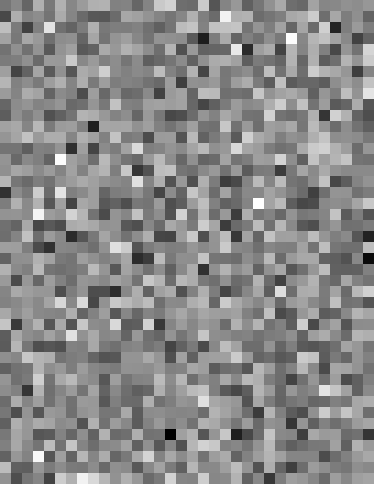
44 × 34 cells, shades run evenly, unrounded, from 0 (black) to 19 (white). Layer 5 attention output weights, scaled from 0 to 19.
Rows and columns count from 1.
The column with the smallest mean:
5
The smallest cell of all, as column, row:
16, 40
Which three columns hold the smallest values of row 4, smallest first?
19, 33, 18
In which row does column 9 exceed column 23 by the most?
44
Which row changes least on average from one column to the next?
34
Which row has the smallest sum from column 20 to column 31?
32
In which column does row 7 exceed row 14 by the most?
9
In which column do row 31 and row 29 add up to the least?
26
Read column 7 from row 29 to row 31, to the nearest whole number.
13 6 17
